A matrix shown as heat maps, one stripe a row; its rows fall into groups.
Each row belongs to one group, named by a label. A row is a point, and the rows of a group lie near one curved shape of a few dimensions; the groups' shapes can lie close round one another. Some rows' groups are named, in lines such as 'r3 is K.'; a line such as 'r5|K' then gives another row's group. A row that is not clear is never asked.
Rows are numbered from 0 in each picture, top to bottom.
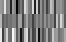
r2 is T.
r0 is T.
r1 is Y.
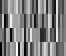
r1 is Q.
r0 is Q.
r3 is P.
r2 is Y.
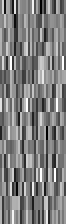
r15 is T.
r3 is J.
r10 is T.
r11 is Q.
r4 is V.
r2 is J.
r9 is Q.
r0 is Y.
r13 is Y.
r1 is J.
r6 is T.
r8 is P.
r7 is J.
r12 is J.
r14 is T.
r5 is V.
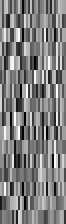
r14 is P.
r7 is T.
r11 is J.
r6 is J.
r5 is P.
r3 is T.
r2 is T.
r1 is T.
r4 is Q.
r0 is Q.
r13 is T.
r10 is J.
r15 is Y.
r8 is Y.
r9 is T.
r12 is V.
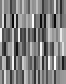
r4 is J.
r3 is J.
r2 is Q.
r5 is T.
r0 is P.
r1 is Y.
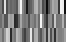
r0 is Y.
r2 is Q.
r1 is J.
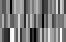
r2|Q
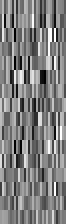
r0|Y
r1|Y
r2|J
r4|J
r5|Y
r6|Y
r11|T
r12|Q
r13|J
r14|Y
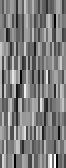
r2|T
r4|Q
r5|T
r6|T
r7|J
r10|T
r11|J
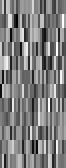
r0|Y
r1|J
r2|Y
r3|J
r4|P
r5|Y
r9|Q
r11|Q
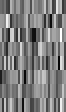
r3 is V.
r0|T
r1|P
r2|Q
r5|P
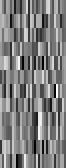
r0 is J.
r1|P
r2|J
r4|T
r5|P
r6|Y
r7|P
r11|T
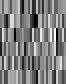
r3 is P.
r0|T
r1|Q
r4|Q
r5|Q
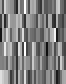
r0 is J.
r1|Q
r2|P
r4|Y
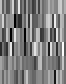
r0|Q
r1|J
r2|Y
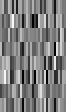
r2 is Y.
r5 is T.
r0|Y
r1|Q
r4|P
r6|P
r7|T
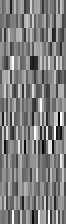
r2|Q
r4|Q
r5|P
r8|Y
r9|P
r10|Q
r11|Y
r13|Y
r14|T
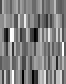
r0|P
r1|J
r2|Q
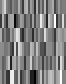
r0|T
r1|J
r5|Q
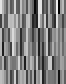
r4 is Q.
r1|Q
